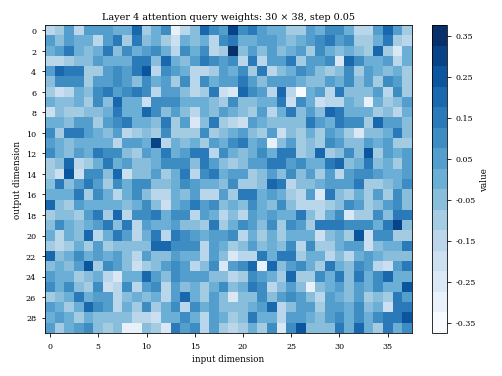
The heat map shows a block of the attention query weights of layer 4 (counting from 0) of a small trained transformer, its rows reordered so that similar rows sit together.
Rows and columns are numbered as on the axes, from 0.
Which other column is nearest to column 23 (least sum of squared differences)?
4
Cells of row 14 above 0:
19
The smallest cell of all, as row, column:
6, 26
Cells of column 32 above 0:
15
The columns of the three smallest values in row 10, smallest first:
32, 24, 8
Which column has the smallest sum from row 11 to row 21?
28
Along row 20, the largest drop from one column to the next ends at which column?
33
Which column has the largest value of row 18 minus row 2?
36
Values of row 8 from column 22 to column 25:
0.05 -0.15 0 0.15
